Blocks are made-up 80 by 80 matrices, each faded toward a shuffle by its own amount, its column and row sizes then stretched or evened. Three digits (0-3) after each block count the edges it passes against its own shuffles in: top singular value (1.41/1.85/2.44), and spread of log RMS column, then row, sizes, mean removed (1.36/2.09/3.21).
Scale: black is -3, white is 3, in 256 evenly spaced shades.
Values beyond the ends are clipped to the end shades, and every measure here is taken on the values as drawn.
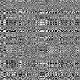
3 2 3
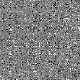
2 2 2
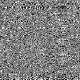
2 0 2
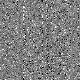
0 2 0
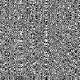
2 2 0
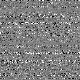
0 0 3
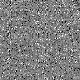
2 1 0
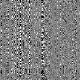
2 3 0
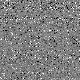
0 0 2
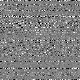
1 0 3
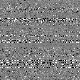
2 1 3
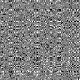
3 2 2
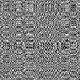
3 0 2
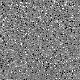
1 1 1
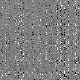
2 3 1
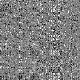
2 2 0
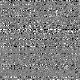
1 1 3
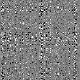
1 3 2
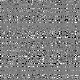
1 2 3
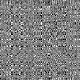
3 2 2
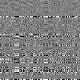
3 0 3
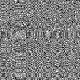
3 0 0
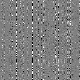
3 3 0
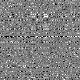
2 0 3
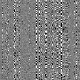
3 3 0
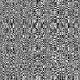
3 3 0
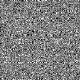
1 1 2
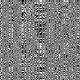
3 3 0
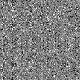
2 1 0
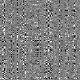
2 3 2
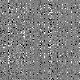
1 3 2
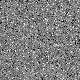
0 0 0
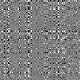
3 3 2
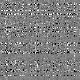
0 2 3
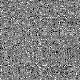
2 0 1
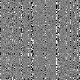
2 3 1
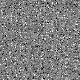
1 1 0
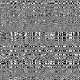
3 1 3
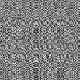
3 1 2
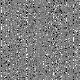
0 3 0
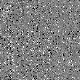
0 2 1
